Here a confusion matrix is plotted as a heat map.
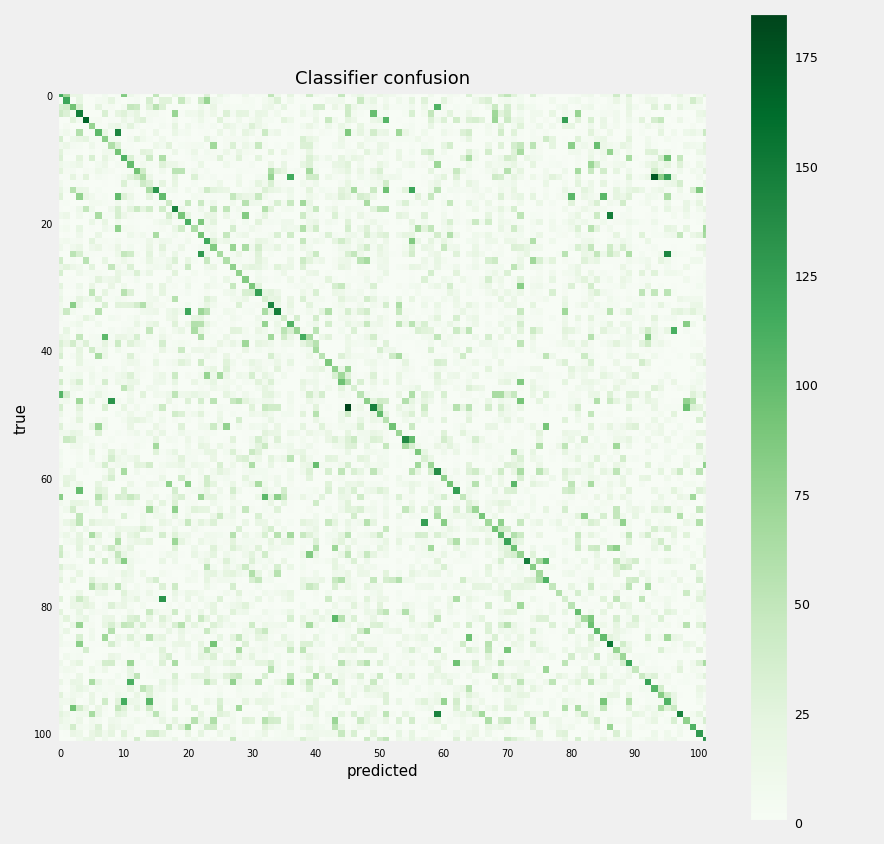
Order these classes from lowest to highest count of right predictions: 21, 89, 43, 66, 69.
21, 43, 66, 69, 89
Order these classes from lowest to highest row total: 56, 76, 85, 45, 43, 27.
43, 56, 27, 45, 85, 76
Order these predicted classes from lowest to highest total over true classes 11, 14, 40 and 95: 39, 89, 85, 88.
88, 39, 89, 85
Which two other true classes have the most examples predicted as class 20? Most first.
34, 61
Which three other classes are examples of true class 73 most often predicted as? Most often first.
76, 10, 75
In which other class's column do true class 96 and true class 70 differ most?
2
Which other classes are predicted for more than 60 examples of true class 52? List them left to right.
6, 26, 76
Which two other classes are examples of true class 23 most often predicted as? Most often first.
55, 74
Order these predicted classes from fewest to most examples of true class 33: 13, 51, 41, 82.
41, 82, 51, 13
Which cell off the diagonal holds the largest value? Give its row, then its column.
49, 45
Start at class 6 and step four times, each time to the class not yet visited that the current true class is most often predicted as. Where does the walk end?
27
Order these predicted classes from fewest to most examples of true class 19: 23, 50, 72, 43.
50, 23, 43, 72
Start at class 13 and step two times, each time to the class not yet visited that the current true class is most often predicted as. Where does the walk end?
64
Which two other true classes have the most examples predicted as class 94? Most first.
13, 96
